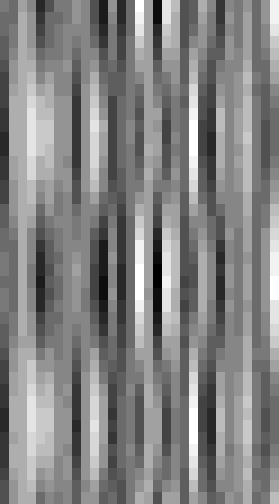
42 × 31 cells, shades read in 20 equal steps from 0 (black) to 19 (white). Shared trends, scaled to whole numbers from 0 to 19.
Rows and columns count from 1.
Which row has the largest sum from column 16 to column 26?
1
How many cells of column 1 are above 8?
5
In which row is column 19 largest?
24
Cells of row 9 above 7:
22
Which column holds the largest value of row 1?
16
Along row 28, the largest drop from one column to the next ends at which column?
18
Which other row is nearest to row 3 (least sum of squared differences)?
27
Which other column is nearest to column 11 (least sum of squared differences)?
6
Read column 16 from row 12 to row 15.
6 6 7 8
